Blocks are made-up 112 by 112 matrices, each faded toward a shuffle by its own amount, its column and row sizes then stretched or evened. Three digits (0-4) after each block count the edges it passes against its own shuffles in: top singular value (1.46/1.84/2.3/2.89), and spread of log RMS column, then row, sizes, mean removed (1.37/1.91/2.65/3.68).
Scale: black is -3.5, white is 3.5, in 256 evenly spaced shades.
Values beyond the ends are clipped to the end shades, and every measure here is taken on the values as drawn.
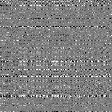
4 0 4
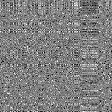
4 0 2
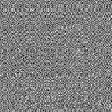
4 2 0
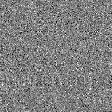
2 0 1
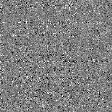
1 2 2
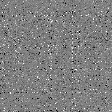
0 2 2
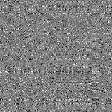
3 0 2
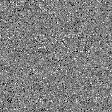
1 0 2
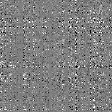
1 4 3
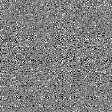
2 2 3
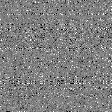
2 0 3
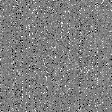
0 3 0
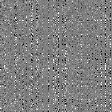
3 4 2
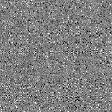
3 1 2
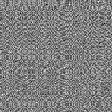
4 1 0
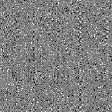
3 1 0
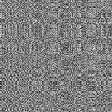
4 2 2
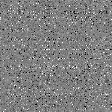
2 1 2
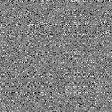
3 0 3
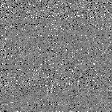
0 2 3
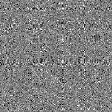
3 2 2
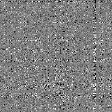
1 3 3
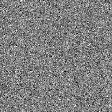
1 1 1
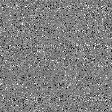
0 1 3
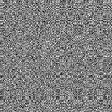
4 0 2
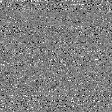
1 0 3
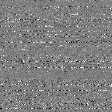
0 0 4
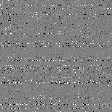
1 1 4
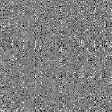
3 3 2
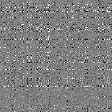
3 3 4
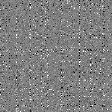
2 3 2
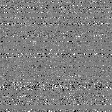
0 0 4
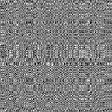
4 2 3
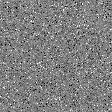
0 0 0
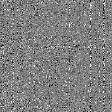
1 3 2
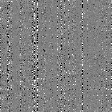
2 4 1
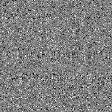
2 1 2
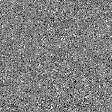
0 1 2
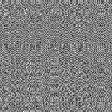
4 2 0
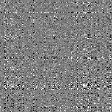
3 3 3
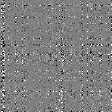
1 4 3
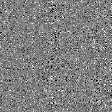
1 2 2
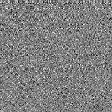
3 0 2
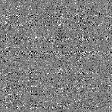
2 2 3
